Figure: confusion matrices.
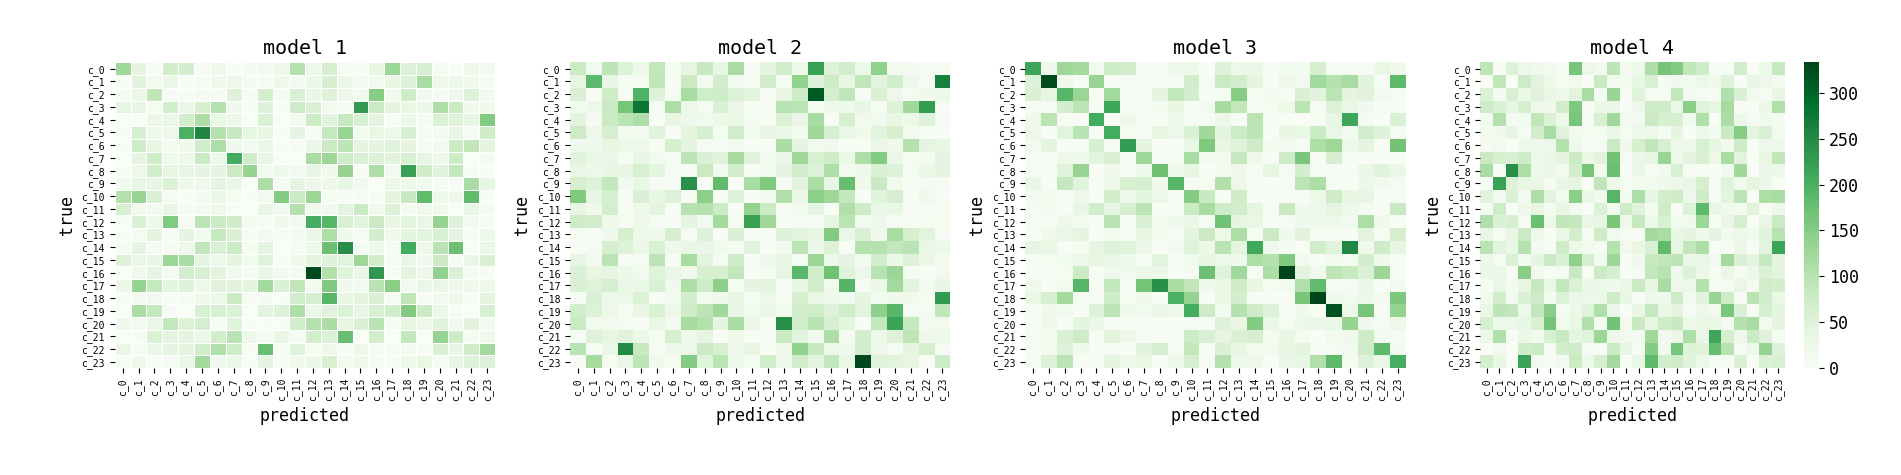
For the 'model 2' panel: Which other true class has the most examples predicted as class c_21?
c_3
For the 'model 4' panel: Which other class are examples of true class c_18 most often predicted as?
c_21
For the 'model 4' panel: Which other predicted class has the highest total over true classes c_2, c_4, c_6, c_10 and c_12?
c_7
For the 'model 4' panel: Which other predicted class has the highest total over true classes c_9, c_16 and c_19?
c_1
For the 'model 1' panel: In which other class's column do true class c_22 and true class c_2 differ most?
c_16
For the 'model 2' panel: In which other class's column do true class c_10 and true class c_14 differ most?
c_0
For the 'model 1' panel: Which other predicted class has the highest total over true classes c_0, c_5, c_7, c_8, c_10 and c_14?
c_18
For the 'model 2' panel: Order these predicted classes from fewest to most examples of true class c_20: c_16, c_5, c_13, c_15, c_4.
c_4, c_5, c_16, c_15, c_13
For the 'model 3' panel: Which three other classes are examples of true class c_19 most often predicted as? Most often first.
c_10, c_21, c_23
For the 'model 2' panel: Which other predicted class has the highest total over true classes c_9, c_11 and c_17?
c_7
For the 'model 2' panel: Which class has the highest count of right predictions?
c_20
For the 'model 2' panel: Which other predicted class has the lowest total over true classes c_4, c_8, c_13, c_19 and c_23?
c_11
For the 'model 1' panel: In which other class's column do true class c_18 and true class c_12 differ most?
c_3
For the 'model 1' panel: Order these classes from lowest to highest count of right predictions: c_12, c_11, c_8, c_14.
c_11, c_8, c_12, c_14
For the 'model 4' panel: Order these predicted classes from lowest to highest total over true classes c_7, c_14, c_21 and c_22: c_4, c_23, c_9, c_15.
c_4, c_9, c_15, c_23
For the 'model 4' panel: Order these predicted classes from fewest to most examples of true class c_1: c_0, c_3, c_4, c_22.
c_0, c_22, c_4, c_3
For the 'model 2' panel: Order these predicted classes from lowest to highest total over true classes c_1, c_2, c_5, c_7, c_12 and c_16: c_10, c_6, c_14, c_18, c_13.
c_6, c_13, c_18, c_10, c_14
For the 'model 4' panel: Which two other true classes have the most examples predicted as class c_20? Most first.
c_5, c_8
